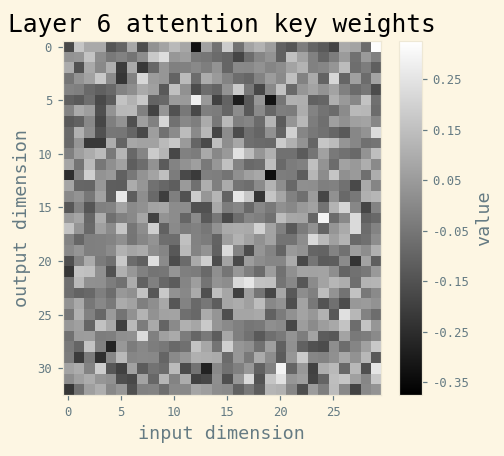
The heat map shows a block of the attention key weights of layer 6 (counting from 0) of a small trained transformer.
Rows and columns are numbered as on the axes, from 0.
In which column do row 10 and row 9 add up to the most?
16
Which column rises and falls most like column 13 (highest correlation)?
28
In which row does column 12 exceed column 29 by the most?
5
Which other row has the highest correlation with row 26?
13
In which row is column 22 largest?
29
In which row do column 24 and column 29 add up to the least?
20
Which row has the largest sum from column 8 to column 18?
10
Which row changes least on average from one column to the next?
18
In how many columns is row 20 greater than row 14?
12
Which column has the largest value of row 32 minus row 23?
19
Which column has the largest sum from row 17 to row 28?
15
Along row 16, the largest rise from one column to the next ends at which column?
24
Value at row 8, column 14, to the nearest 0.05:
-0.2
